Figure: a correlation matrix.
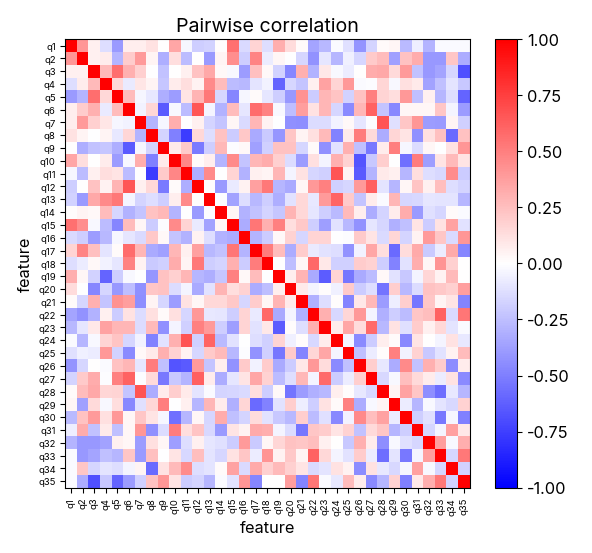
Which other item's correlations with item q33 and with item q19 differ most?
q22
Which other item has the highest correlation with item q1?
q15
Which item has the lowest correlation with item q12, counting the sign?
q9
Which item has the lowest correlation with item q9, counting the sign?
q6
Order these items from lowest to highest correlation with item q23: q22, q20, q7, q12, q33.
q7, q20, q33, q22, q12
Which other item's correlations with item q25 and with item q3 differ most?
q35
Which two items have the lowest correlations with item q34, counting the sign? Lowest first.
q8, q26
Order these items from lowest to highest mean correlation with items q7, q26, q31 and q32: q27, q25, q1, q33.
q1, q25, q33, q27
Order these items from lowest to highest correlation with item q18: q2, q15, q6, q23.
q2, q23, q15, q6
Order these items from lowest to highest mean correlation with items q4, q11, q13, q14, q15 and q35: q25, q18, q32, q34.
q32, q18, q34, q25
